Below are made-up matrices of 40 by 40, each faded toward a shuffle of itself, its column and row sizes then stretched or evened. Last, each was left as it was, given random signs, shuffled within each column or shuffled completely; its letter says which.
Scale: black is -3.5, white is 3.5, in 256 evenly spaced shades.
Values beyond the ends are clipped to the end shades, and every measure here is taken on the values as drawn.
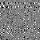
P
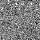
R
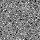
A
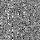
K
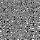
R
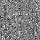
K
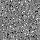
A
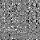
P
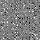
P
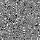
K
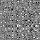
P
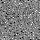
A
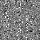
K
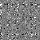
R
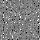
K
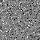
A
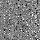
K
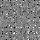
R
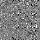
R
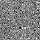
R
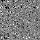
R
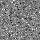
A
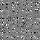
P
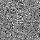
K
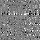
P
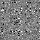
R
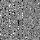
K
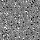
K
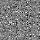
R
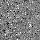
A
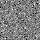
A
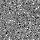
A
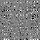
P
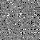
R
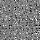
R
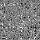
R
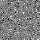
P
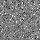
A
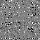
R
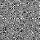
P
